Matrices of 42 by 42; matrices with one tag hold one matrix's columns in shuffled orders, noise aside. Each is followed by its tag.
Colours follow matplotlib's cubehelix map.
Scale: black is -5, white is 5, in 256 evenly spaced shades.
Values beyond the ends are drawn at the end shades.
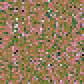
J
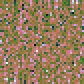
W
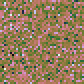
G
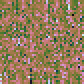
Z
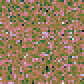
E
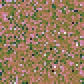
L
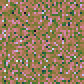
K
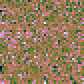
E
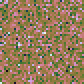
L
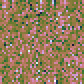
W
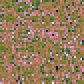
E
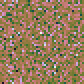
L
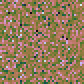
K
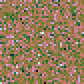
L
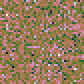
G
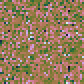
E
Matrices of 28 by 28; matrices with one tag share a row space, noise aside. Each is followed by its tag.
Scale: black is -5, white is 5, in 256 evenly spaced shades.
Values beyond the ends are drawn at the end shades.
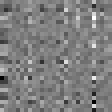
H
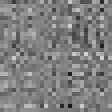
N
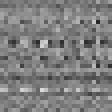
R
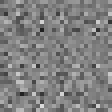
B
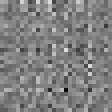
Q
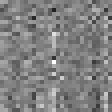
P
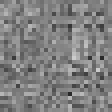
N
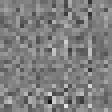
Q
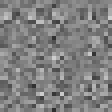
P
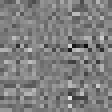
N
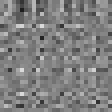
B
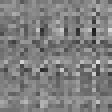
R
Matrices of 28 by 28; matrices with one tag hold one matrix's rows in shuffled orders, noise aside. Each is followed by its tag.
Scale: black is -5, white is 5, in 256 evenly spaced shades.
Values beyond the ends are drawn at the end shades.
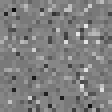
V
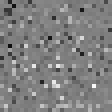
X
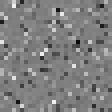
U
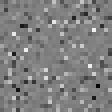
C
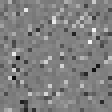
C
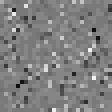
C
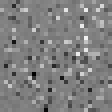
V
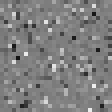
C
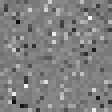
C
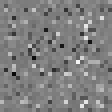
V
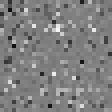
X
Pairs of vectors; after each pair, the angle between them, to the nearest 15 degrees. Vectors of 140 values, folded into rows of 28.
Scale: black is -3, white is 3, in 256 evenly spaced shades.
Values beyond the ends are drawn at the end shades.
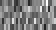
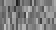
60 degrees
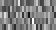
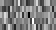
15 degrees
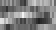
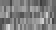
135 degrees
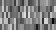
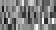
150 degrees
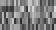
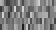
75 degrees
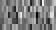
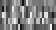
105 degrees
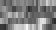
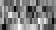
45 degrees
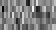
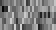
45 degrees
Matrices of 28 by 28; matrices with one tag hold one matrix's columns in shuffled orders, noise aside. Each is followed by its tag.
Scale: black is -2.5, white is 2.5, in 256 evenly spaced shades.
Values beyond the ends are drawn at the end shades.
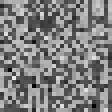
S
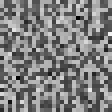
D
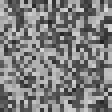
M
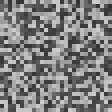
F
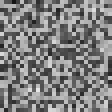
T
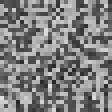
D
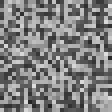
D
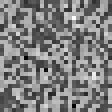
M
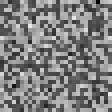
F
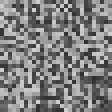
S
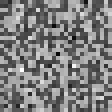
M
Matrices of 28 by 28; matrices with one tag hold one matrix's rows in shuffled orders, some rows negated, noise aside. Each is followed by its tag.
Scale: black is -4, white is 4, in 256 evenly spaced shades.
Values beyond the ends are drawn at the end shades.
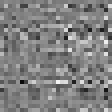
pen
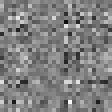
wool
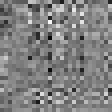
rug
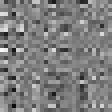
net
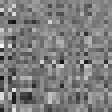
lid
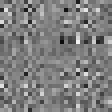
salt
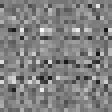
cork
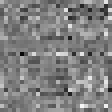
pen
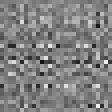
cork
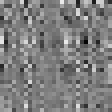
salt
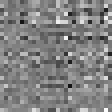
pen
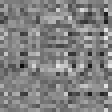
pen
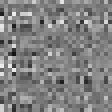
lid
